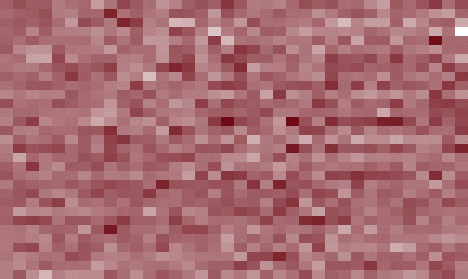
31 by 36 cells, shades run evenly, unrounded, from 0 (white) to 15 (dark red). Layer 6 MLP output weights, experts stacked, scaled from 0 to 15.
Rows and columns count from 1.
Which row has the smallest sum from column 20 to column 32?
16
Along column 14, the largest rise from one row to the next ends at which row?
4
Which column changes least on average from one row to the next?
1
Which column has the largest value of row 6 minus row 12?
14
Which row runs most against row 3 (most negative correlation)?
8
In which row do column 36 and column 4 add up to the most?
17
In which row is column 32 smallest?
3
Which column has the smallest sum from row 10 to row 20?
15
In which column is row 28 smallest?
31
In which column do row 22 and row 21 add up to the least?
27
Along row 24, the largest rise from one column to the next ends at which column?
26
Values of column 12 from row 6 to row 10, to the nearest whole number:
9 9 8 4 8
